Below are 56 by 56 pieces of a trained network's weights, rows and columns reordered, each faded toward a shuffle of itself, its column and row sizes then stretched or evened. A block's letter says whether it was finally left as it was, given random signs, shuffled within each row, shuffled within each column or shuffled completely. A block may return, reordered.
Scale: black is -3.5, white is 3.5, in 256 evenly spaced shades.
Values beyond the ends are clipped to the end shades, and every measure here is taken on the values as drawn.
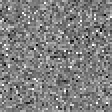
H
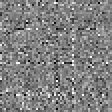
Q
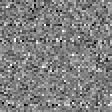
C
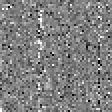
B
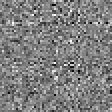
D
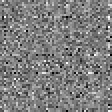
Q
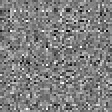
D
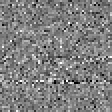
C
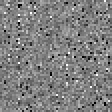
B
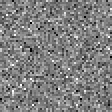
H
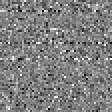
C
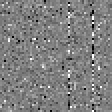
B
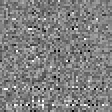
Q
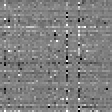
D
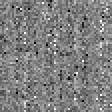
B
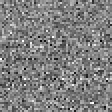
C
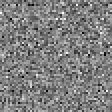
C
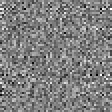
D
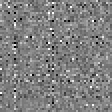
Q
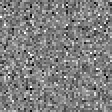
B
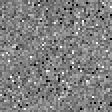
H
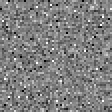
H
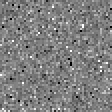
H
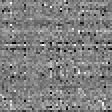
D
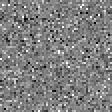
H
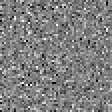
B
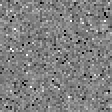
H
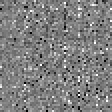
B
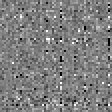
Q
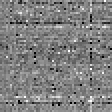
D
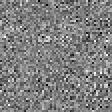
D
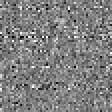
Q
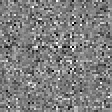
Q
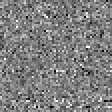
C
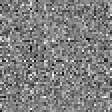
Q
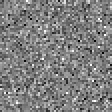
H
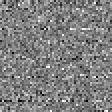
C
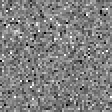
H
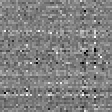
D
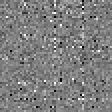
Q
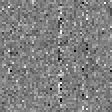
B
